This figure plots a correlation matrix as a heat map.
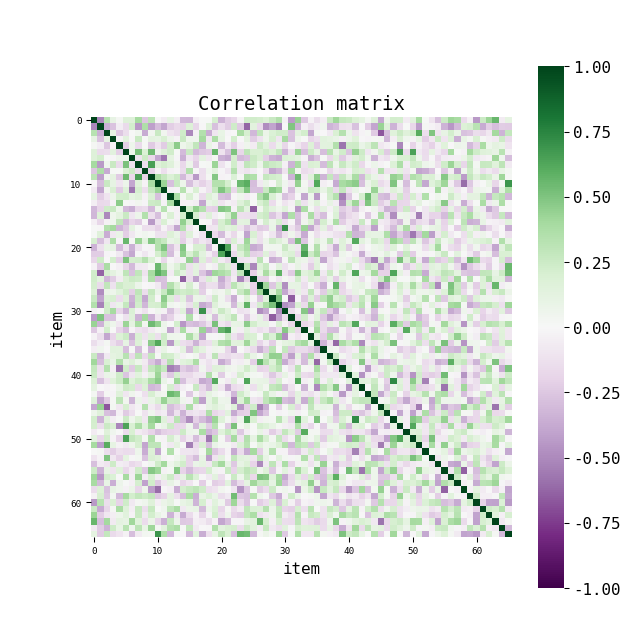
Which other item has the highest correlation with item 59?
22
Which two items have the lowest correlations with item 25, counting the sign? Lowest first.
14, 23
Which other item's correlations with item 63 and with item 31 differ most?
0
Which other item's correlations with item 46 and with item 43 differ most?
12
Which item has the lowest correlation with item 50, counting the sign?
18
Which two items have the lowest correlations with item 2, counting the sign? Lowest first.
45, 15
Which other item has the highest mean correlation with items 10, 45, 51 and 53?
35
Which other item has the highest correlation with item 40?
55
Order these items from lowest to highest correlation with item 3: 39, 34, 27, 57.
57, 34, 39, 27
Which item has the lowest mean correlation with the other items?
1
